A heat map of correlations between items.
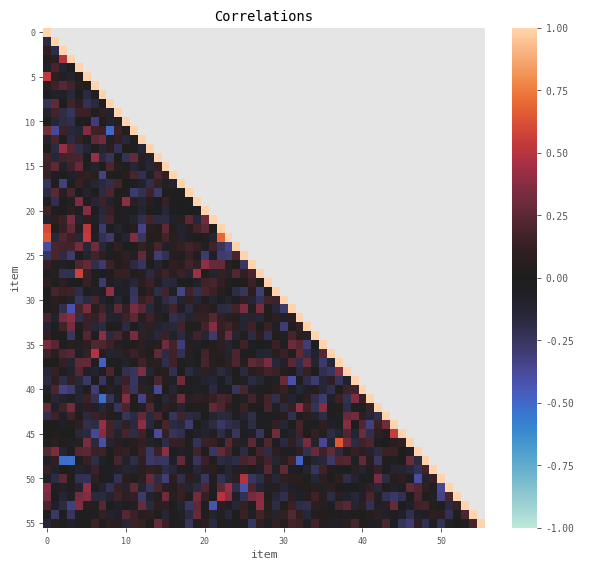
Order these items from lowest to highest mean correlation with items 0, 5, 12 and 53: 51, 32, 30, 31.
30, 32, 51, 31
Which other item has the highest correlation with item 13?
2
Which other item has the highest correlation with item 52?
22
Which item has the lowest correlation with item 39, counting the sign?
31
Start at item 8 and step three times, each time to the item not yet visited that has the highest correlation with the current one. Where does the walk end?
44
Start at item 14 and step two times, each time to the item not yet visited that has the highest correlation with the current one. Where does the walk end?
36
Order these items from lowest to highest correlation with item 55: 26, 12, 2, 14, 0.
26, 0, 2, 12, 14
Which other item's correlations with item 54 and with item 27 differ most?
4
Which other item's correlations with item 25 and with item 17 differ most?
50
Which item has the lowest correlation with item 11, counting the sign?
8
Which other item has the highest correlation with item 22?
23
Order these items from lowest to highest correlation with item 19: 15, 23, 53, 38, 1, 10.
1, 38, 23, 15, 53, 10
